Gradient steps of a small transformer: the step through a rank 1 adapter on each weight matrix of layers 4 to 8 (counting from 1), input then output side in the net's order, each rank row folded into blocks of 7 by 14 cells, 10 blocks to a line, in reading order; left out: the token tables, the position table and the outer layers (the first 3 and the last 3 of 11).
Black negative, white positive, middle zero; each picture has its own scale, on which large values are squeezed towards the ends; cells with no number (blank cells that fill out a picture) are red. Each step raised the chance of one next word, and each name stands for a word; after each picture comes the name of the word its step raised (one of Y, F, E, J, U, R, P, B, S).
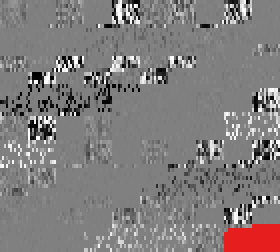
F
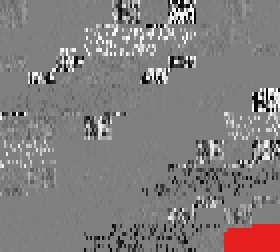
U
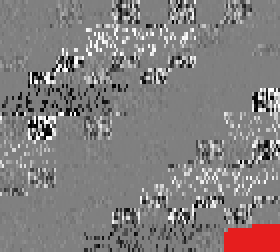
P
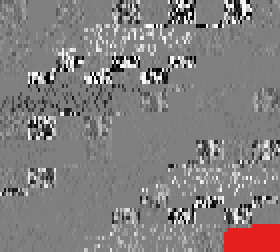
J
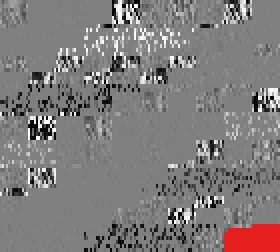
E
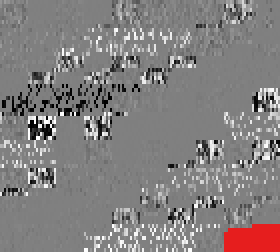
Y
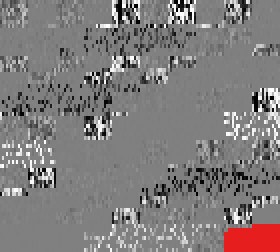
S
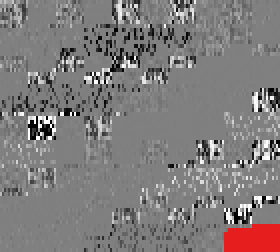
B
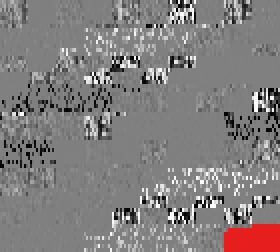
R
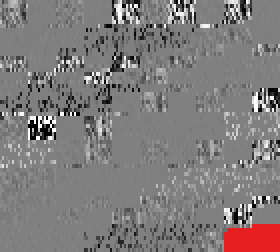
B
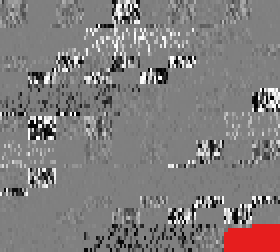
E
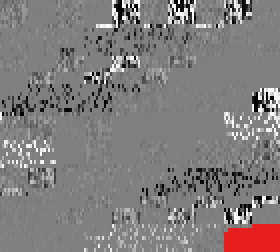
S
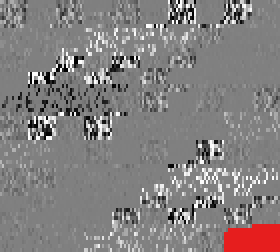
J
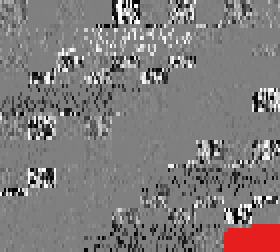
E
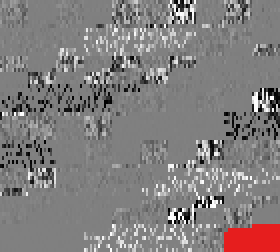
R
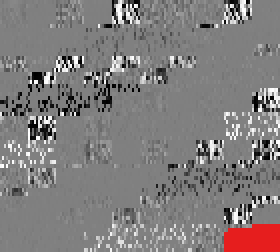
F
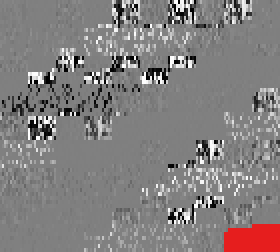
J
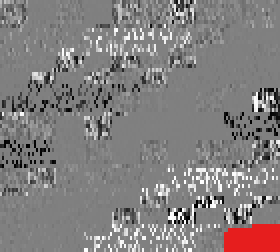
R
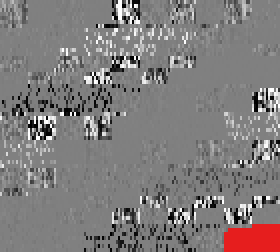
E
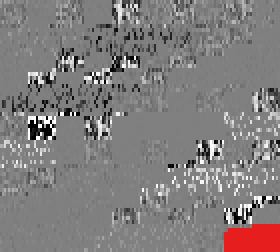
B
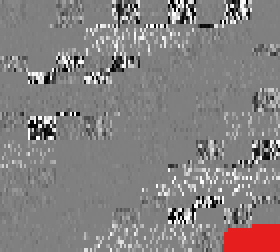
J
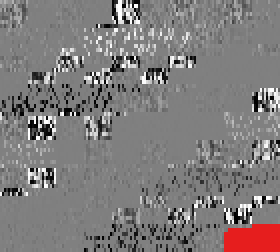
E
